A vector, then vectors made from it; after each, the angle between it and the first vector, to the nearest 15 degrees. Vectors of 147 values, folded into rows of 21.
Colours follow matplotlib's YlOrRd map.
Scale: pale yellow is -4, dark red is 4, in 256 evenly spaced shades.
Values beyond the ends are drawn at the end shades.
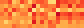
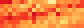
60 degrees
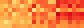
30 degrees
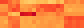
75 degrees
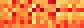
165 degrees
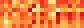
30 degrees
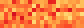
150 degrees
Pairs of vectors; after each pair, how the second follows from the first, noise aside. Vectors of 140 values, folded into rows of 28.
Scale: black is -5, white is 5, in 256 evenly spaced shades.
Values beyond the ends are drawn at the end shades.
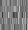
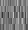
sign-scrambled.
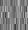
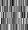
reversed, scaled up.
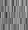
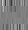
wrapped around, partly zeroed.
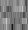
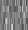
sign-scrambled.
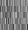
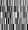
scaled up.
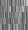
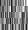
scaled up.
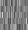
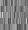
copied.
